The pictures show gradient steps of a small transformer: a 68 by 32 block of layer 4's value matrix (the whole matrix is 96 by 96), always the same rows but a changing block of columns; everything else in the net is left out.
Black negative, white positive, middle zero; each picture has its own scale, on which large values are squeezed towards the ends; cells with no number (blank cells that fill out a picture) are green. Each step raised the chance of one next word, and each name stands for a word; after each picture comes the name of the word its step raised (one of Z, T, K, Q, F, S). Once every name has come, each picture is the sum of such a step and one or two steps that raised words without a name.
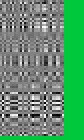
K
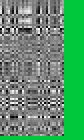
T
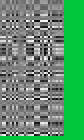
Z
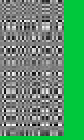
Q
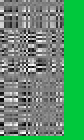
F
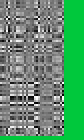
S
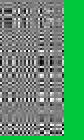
F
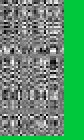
Q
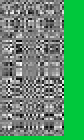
K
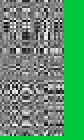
Q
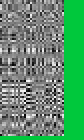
K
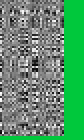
F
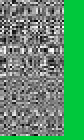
Q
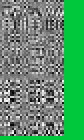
F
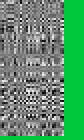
K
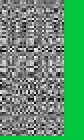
S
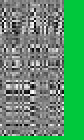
F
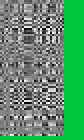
T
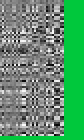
F
